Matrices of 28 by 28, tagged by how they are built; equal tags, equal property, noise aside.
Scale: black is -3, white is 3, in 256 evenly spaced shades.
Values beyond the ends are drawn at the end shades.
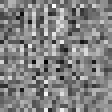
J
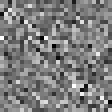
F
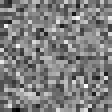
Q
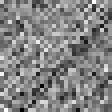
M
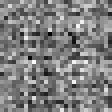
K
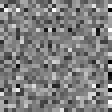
J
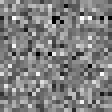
J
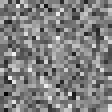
Q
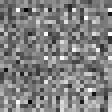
K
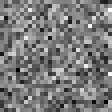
M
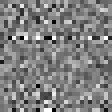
J
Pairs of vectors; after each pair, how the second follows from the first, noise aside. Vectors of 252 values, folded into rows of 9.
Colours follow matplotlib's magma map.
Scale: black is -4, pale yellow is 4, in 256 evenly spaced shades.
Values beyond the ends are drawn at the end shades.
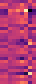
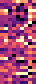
negated, scaled up.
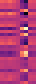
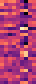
copied.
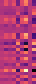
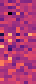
reversed, negated, partly zeroed.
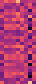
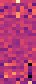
partly zeroed.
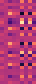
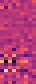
reversed, negated, partly zeroed.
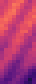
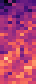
reversed.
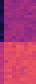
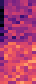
copied.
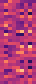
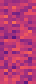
reversed, negated, shrunk.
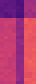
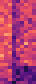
reversed.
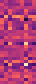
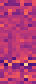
partly zeroed.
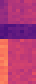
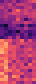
copied.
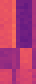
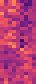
partly zeroed.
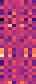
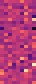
reversed, negated, partly zeroed.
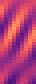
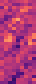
partly zeroed.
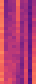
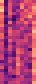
reversed.
